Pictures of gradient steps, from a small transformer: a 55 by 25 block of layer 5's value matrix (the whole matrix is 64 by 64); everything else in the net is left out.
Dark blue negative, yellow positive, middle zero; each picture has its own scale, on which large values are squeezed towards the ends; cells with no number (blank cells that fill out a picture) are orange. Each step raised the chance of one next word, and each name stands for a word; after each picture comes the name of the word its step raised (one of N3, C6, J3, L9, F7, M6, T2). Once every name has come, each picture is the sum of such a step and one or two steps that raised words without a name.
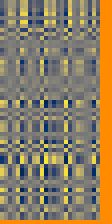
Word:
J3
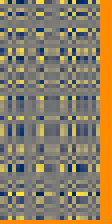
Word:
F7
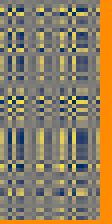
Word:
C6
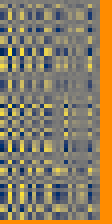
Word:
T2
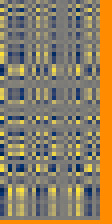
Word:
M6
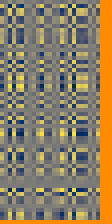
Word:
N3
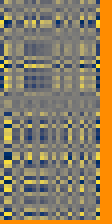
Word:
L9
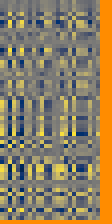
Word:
J3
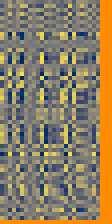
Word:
M6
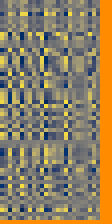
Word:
T2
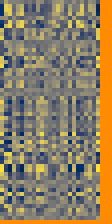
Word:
J3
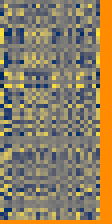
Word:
N3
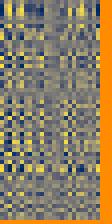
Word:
T2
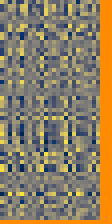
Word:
F7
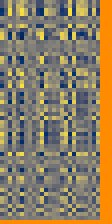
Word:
N3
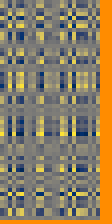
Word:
N3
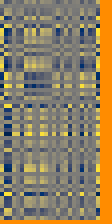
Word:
N3
